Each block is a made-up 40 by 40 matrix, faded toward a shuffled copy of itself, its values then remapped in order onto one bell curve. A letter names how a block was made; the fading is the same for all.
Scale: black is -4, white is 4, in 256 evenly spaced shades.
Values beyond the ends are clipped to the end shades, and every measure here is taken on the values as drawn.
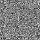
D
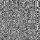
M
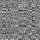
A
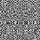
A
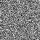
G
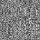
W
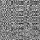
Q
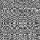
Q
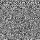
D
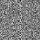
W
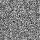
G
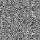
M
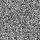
G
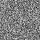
G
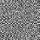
Q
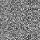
M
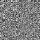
M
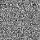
D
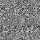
D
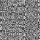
M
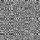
A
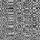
Q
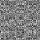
A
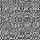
A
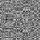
A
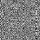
M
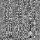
W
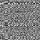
A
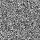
G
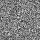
G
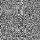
M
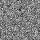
G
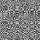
Q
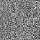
M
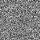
D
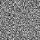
W
